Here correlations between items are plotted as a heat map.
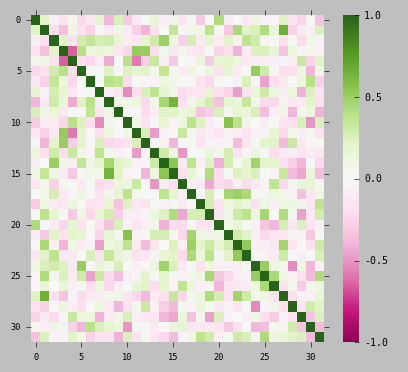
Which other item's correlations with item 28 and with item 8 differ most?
15
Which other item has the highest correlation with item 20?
0
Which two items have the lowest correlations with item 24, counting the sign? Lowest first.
28, 30
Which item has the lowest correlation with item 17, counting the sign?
29
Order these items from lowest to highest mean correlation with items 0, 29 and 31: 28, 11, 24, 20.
11, 28, 24, 20
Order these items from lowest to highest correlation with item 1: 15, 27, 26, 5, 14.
5, 14, 26, 15, 27
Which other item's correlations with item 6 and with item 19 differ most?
25
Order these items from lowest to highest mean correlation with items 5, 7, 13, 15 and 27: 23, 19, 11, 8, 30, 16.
16, 11, 30, 23, 8, 19
